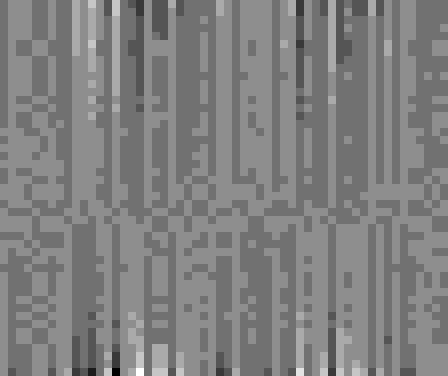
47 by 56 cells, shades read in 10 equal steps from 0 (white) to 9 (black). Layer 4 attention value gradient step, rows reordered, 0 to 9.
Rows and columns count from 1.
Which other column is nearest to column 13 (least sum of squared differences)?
39
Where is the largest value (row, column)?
47, 15
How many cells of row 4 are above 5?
5
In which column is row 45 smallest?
18
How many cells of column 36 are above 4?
18
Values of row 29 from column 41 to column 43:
4 5 4
